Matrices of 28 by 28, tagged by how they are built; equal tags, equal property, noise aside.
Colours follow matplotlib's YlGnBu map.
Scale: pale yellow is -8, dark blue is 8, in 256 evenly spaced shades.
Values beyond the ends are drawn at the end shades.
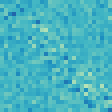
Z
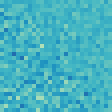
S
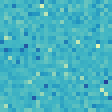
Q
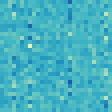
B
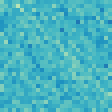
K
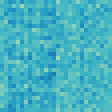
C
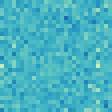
B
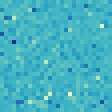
Q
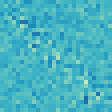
Z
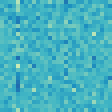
B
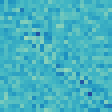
Z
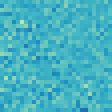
S
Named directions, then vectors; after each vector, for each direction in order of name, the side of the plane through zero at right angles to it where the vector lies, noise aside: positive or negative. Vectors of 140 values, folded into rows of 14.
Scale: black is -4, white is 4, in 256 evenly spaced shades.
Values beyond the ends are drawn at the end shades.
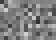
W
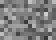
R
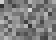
positive, negative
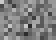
positive, negative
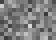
negative, positive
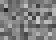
negative, negative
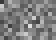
negative, positive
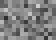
positive, positive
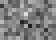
positive, negative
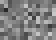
negative, negative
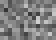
negative, negative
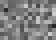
negative, negative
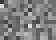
negative, positive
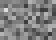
positive, positive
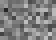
negative, negative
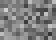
positive, positive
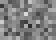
positive, negative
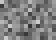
positive, negative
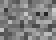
negative, negative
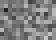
negative, negative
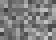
negative, negative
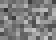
negative, negative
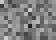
positive, negative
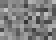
positive, positive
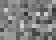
positive, positive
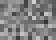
positive, positive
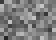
negative, positive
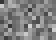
negative, positive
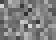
negative, positive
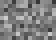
negative, negative
